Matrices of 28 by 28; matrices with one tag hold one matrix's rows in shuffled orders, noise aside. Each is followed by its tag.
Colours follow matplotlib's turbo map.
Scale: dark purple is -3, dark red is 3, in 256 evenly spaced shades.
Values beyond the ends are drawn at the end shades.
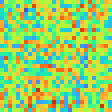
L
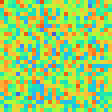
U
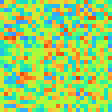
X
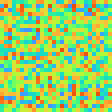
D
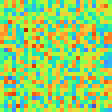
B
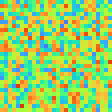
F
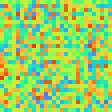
U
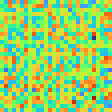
B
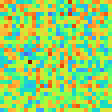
D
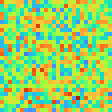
L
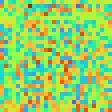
L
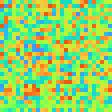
L
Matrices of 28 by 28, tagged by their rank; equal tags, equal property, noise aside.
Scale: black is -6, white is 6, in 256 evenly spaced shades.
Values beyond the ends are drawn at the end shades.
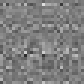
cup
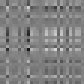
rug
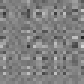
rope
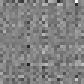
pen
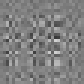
rope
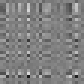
rug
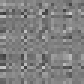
rope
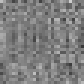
pen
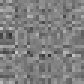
cup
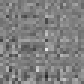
pen
